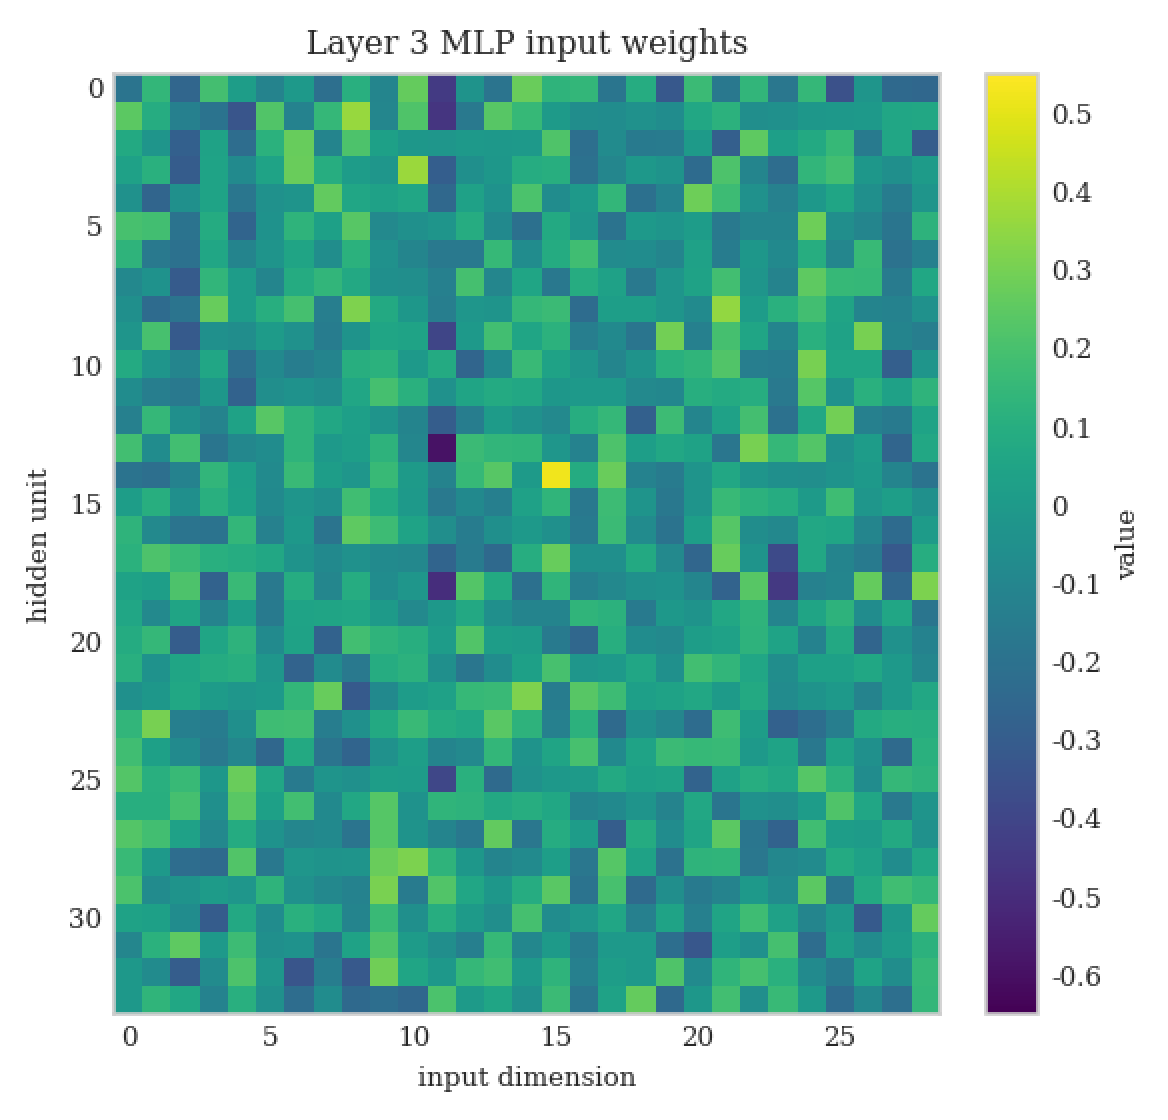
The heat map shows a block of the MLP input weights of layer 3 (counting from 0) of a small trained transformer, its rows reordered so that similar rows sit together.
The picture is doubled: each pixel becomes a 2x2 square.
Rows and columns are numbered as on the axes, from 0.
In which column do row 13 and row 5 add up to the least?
11
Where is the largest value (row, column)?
14, 15
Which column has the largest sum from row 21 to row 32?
9
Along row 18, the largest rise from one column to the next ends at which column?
12
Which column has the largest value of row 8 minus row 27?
8
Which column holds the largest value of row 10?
24
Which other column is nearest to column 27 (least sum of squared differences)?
5
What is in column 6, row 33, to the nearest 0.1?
-0.2
